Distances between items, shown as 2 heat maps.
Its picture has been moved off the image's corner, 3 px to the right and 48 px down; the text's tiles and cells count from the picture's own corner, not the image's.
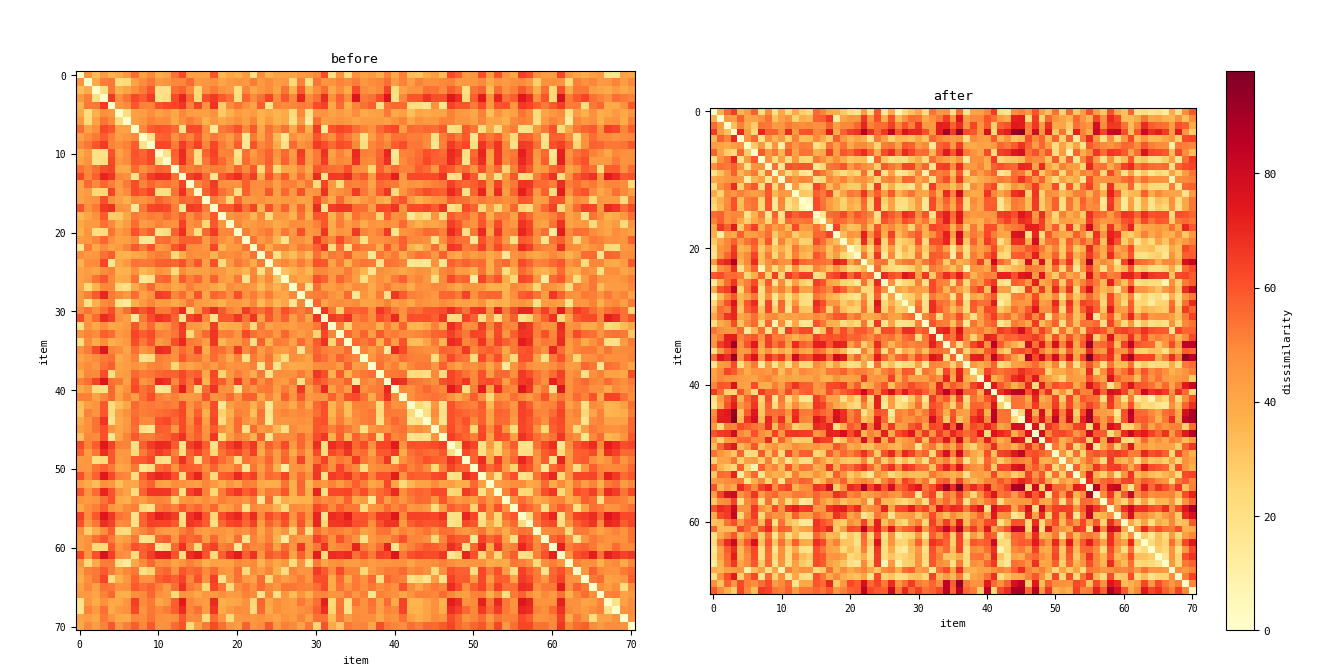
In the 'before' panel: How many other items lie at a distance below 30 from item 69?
3
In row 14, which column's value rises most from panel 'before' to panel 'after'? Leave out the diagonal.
70
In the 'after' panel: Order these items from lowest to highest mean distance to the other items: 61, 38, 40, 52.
38, 52, 40, 61
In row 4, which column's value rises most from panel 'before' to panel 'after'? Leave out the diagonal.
46
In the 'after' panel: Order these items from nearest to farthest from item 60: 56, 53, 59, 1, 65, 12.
12, 1, 65, 53, 59, 56
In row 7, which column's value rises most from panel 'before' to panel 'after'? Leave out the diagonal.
61
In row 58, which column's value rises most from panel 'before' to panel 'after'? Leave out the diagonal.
29
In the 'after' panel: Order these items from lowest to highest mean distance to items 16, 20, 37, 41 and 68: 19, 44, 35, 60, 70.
35, 19, 60, 70, 44
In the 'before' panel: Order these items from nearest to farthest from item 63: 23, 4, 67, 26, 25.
26, 25, 23, 67, 4
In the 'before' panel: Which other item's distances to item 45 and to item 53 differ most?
9
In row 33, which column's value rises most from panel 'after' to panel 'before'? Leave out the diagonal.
56
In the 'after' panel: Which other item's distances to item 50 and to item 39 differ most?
32
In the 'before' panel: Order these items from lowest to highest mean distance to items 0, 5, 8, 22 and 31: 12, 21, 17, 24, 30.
21, 24, 17, 12, 30
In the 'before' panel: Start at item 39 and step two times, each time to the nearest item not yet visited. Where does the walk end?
28
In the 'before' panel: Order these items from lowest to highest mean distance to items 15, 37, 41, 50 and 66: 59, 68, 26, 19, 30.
26, 59, 19, 30, 68
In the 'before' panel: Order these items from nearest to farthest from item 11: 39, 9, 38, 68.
68, 38, 9, 39
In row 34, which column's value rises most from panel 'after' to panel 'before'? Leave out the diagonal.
36
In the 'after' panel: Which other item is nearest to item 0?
27
